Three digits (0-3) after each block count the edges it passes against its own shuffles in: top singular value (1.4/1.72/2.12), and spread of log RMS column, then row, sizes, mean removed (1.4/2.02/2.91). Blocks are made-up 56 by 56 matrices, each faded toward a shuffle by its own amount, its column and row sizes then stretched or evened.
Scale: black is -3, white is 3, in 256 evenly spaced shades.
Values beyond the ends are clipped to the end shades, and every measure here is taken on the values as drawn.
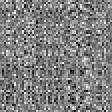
3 2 0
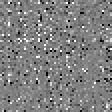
0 2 1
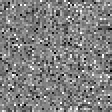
1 0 0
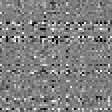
3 2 3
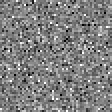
0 0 1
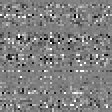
0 1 3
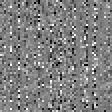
0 3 0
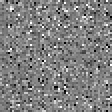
0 2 0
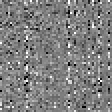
1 3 1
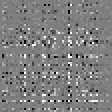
3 3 3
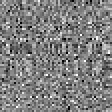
3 0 1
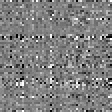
2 2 3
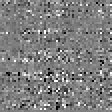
0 2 3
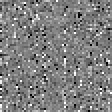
1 2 0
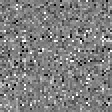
0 1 1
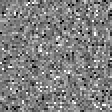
0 0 0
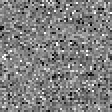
1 0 0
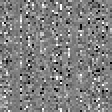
0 3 0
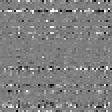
2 1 3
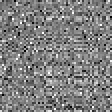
3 0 1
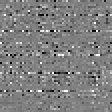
1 1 3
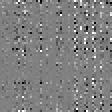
1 3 2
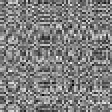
3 0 2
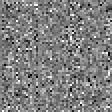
0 2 0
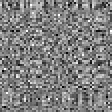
3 0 2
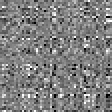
3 2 2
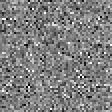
1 0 2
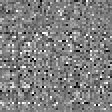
2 0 2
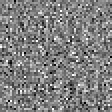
1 1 1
